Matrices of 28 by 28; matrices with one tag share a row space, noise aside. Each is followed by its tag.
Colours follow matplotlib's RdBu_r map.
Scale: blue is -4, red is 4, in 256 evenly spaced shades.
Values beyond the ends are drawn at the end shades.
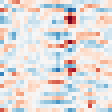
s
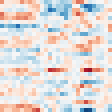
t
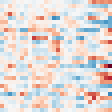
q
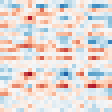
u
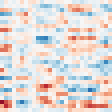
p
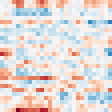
u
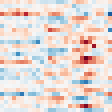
t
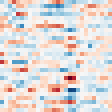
s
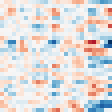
q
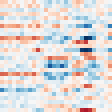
t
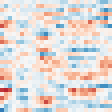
p
